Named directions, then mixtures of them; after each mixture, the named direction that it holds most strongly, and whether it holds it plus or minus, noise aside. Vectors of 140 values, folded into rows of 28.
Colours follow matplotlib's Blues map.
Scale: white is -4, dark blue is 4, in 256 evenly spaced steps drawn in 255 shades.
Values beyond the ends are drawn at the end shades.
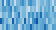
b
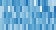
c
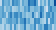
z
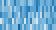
b, minus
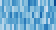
z, plus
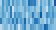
z, plus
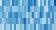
z, plus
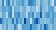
b, plus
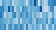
c, minus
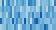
b, plus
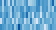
b, minus
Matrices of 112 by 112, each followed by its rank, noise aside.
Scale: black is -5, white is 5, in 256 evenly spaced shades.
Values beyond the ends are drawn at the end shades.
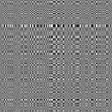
one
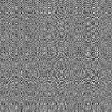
five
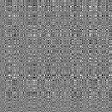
three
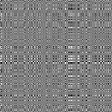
two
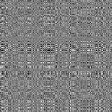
three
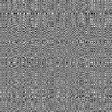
five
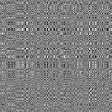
two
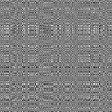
two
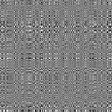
two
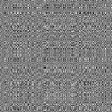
four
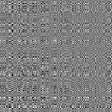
three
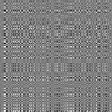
two
